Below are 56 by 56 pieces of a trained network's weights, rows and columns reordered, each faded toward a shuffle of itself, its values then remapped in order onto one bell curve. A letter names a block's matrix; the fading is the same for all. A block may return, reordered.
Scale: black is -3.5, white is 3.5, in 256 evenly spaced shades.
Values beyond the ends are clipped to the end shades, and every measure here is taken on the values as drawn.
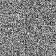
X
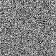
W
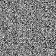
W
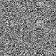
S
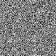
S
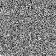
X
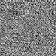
S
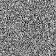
X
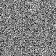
W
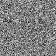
X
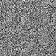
X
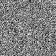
X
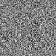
S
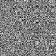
S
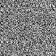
S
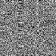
S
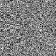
S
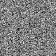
X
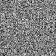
X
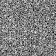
W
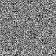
S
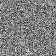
X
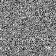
W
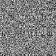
S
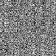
S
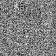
W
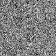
W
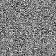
X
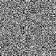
S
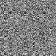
S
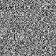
S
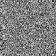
S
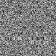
S
